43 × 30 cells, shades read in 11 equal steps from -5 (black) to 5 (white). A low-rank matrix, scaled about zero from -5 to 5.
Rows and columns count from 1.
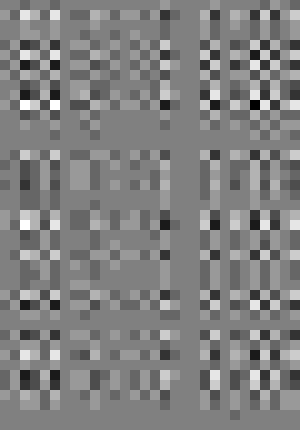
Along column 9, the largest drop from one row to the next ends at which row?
11
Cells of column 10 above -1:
25
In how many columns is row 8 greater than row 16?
4
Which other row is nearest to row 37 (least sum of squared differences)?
3
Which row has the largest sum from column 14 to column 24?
38
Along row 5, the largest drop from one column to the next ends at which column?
27
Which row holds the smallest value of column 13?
31
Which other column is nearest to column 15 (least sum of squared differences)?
2
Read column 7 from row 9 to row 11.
0 0 0
